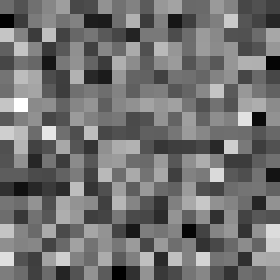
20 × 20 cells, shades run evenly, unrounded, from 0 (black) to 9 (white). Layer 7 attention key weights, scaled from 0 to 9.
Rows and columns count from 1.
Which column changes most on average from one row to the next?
1
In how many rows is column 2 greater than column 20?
11
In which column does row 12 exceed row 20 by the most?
9
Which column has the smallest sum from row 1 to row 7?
7
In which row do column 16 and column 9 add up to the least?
20
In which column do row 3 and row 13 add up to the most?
16
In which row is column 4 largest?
10
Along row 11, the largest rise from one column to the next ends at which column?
17
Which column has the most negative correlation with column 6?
4
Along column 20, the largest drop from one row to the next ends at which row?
5
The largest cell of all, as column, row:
2, 8
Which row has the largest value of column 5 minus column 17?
19
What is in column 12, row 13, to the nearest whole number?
6
